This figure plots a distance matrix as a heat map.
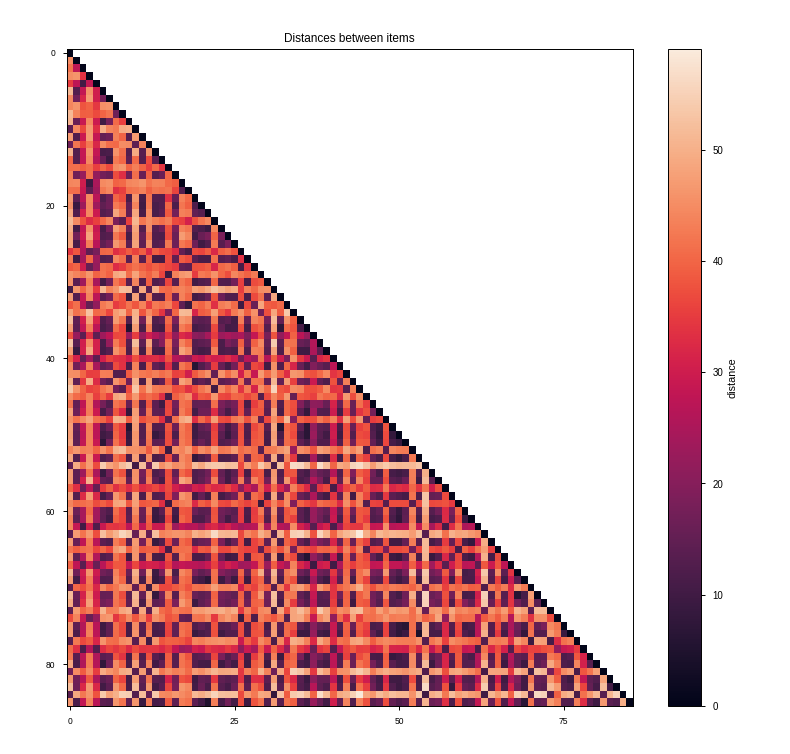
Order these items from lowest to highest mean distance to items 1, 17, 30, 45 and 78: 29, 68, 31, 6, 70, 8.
6, 68, 29, 70, 8, 31
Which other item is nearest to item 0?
31
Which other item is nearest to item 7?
42
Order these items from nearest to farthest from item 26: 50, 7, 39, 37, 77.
37, 77, 7, 50, 39
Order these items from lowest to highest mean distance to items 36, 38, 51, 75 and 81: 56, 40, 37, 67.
56, 37, 67, 40
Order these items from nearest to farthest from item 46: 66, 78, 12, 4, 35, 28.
66, 35, 4, 78, 28, 12
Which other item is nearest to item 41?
19
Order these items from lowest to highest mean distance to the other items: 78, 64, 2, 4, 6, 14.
14, 64, 6, 4, 2, 78
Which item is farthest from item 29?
54
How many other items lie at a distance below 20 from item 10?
10
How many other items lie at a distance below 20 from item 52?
6
